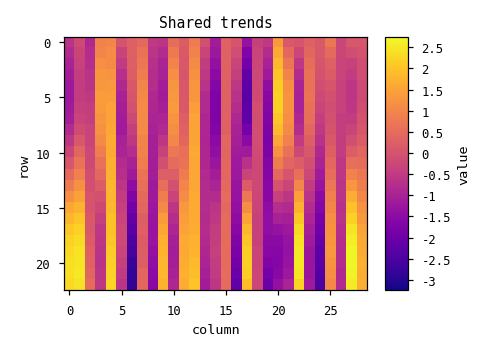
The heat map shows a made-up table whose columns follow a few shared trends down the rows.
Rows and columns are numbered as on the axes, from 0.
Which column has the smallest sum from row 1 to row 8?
17
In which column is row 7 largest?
20
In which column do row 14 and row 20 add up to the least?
6
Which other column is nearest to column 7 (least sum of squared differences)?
15
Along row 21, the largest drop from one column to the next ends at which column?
23
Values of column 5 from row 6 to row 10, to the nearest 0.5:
-1 -1 -1 -1 -1
